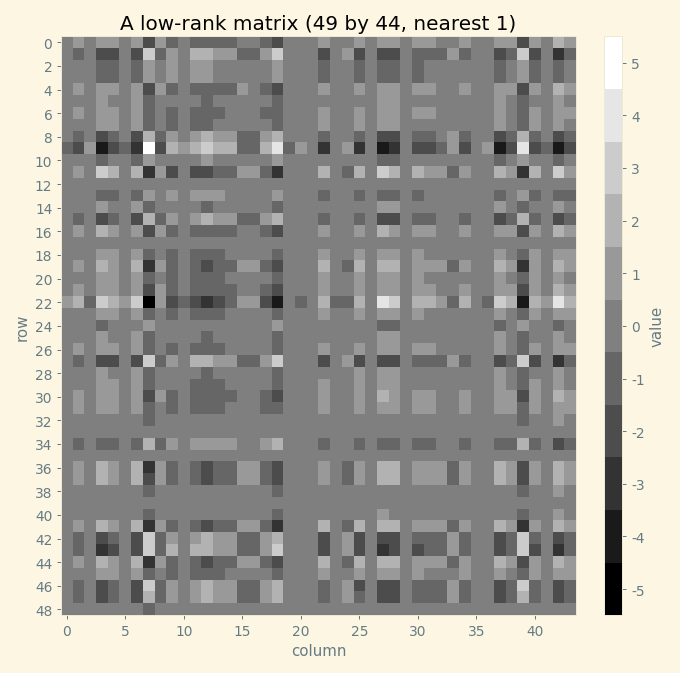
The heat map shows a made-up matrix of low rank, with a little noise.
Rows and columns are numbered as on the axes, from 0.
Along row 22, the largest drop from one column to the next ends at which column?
7
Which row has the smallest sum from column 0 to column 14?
22
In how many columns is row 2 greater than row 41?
11
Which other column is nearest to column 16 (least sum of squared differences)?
15
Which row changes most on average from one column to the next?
9
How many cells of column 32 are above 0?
7
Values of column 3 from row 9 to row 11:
-4 -1 3
